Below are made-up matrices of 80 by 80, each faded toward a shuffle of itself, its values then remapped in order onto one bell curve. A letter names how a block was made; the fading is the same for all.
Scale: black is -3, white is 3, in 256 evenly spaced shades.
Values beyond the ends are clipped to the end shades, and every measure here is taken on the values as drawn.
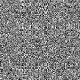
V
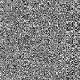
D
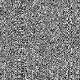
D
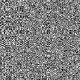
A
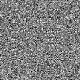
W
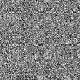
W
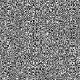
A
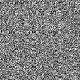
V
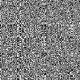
A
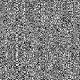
D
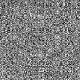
V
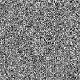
W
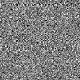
V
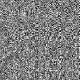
D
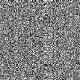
W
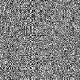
A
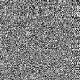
D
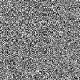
V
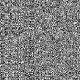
V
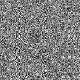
A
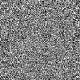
W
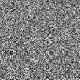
W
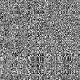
A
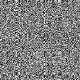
A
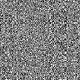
A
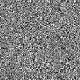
W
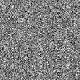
W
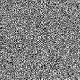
W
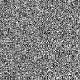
D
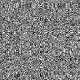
A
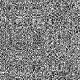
V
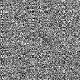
D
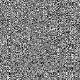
D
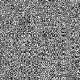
W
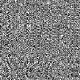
A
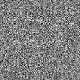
V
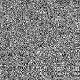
W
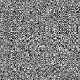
A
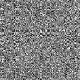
A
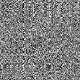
A
